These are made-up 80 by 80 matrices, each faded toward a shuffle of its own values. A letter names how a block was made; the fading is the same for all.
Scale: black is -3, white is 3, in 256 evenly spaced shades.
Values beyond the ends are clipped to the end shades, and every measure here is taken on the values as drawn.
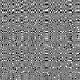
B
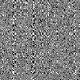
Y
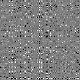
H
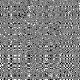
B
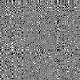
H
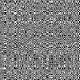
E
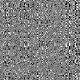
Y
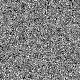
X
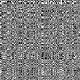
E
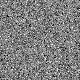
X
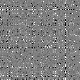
H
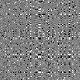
H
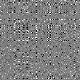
H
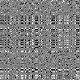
B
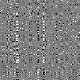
H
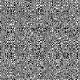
Y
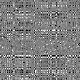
B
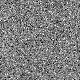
X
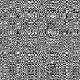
E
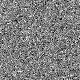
X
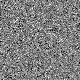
X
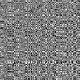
E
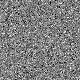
X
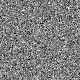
X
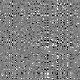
H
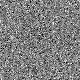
X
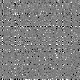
H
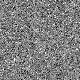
X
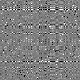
B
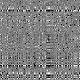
B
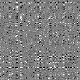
H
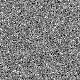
X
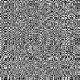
E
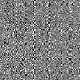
Y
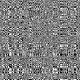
E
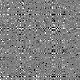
H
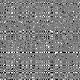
B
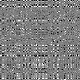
B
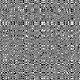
B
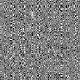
Y
